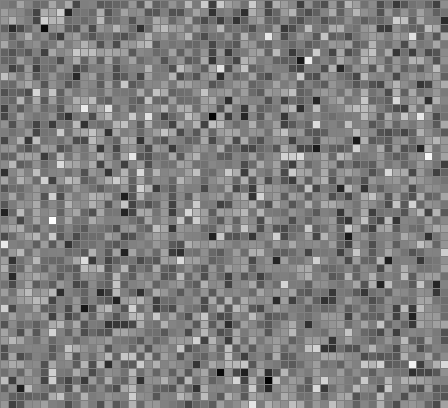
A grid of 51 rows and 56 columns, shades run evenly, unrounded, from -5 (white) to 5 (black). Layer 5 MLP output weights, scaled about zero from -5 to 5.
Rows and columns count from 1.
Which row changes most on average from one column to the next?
48
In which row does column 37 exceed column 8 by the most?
21
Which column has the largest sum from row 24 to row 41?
22
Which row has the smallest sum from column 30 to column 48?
51
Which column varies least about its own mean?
4
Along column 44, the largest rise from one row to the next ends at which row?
30
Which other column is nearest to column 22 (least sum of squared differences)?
43
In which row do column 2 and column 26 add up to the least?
40
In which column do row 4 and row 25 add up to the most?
6
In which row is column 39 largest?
41
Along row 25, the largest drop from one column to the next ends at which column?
33
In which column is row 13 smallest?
50
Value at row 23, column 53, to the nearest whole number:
-1
